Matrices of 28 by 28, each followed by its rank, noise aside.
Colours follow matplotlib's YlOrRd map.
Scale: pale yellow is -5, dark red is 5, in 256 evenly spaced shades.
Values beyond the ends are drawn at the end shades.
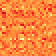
four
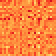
three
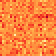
five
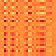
one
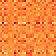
two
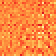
three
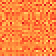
three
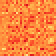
five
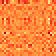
three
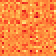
three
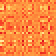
two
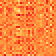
three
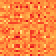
three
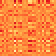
two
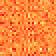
four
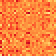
four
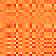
one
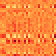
one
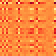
one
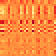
one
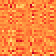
three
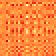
two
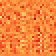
four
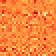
four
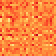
three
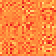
five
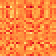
two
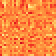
four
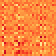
two
